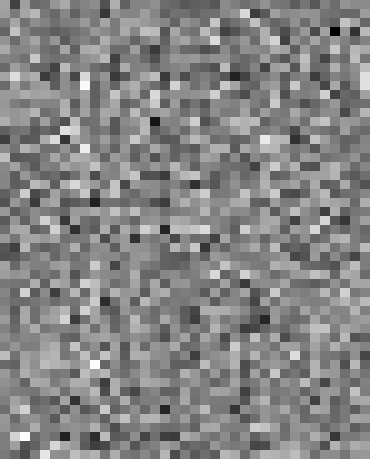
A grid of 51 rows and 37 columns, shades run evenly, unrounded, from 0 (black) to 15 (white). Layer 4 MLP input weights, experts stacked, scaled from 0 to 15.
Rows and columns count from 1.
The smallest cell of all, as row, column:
4, 34
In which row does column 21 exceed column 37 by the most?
26
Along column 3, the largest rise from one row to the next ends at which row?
49
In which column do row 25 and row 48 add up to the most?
27
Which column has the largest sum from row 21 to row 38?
28
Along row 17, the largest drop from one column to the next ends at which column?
10
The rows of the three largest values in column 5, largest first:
51, 25, 41
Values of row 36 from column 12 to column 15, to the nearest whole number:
6 7 11 7
